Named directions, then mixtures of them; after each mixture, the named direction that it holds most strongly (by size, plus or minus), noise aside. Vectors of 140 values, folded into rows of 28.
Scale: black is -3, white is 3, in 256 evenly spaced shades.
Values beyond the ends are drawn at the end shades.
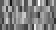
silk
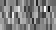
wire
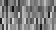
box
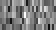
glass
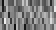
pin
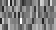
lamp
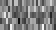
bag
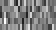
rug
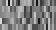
lamp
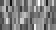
silk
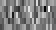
wire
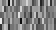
lamp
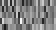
lamp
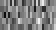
bag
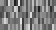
rug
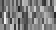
pin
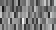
box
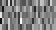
lamp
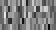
glass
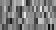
glass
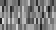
box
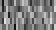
pin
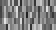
rug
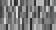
rug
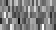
bag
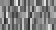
rug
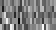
bag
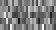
bag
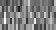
box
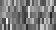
bag
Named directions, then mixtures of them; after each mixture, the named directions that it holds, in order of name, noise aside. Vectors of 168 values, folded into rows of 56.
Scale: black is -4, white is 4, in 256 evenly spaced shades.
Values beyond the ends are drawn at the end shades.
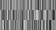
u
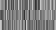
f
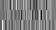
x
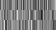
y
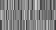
f.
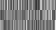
f, u, x.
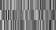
f, u.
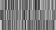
f.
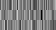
x, y.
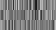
f, x.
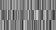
u.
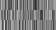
f, y.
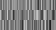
u.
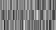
u.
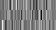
x.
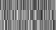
y.
